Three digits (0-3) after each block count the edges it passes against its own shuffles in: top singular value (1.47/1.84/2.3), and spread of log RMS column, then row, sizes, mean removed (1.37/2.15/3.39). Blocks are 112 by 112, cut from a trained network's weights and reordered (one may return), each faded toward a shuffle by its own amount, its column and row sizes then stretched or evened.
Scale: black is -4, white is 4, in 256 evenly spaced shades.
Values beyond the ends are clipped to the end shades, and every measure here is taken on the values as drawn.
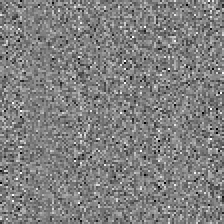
0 2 0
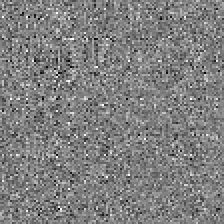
1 2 2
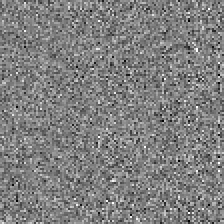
1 2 1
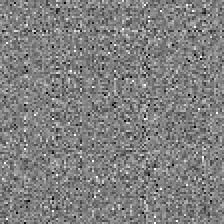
2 2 0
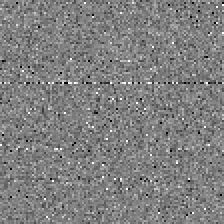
1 0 1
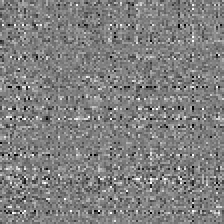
2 2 3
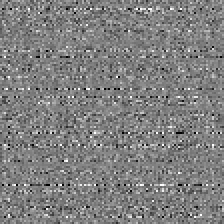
2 1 3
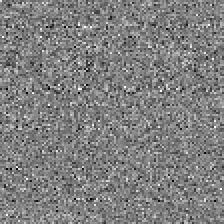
1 1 2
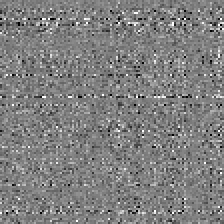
1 2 3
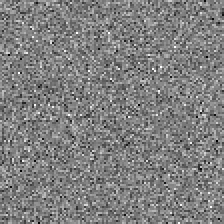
0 0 0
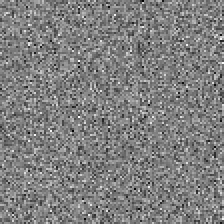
0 2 0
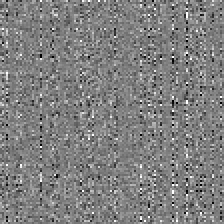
0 3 2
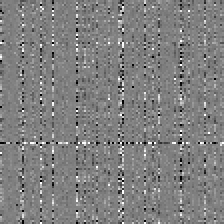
3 3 1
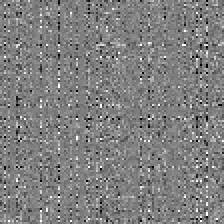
0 3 2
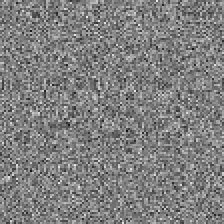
3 1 0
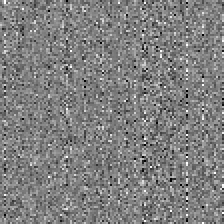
1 3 0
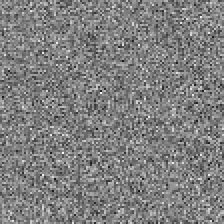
1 1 0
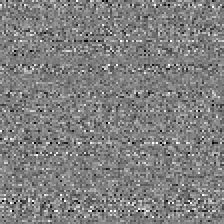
1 0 3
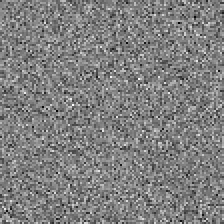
0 0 1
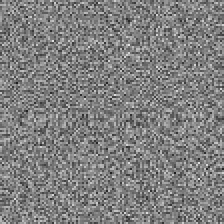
3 0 0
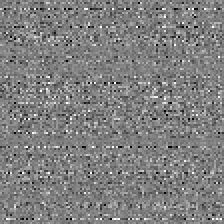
0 1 3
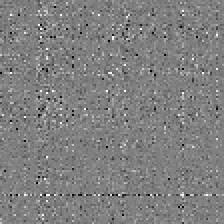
1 2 2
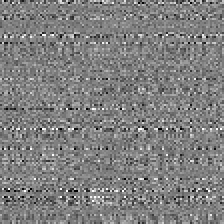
3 1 3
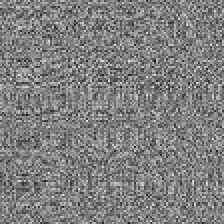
3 0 2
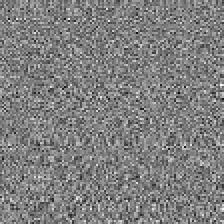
3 1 2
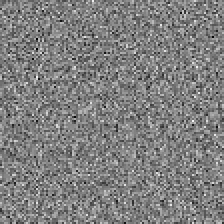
2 1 1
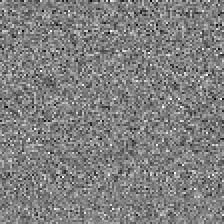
0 0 2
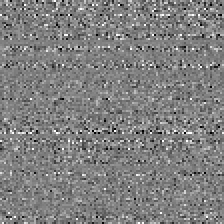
0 1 3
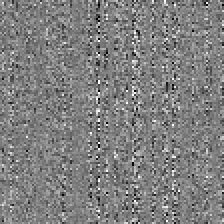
0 3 1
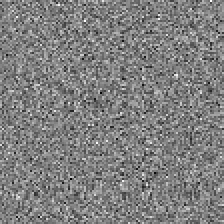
2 1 1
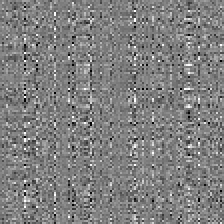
3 3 2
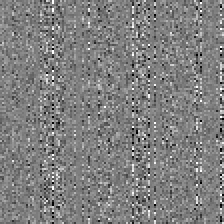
1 3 0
